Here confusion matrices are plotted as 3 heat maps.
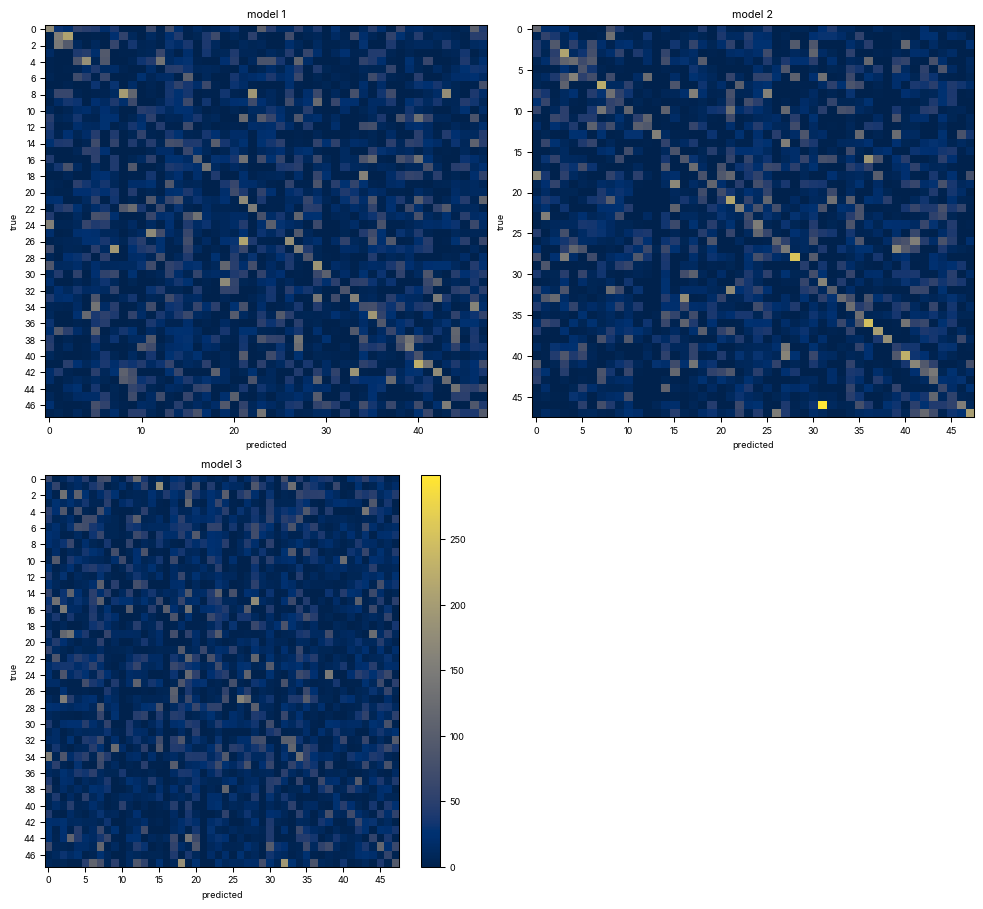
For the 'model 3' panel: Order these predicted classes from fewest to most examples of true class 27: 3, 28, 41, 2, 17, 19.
28, 41, 3, 19, 17, 2
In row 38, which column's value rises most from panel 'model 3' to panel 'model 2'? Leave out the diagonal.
10
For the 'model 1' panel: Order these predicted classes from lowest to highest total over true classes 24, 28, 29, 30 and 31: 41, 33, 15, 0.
33, 15, 41, 0
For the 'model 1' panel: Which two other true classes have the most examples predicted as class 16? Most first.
23, 47
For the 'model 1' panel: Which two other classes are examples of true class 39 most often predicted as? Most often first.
27, 10
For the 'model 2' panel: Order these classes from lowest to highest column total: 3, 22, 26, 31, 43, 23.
26, 22, 23, 31, 43, 3
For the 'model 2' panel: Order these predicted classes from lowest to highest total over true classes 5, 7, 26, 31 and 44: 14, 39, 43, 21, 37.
21, 37, 43, 14, 39
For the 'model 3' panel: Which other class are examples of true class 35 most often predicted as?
17
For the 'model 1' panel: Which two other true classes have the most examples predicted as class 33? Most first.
42, 37
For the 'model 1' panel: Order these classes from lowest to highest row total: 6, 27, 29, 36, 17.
36, 6, 17, 27, 29
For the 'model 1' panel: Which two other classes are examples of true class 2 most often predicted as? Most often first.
1, 7
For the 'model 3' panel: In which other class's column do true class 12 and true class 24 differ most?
38
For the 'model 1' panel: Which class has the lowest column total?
30
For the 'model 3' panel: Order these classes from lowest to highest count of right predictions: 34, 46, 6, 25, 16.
6, 46, 25, 16, 34
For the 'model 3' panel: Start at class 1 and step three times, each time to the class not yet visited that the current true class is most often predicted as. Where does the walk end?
7
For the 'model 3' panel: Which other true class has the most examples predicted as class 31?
37
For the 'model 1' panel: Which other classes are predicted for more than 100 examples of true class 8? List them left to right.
9, 22, 43
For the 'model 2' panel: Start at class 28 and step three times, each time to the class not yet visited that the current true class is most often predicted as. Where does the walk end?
17
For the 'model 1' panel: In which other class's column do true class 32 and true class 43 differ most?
37
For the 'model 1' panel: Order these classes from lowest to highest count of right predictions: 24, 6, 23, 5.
5, 6, 23, 24
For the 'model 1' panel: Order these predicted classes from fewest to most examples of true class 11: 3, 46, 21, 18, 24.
18, 3, 24, 46, 21
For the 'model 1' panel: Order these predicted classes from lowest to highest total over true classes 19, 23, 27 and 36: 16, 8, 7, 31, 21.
8, 31, 21, 16, 7
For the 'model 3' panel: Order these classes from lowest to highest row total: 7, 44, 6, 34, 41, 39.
39, 41, 7, 44, 6, 34
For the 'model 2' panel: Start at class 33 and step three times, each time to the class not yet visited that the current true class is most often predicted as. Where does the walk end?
40
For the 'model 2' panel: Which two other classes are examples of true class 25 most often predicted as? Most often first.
24, 3
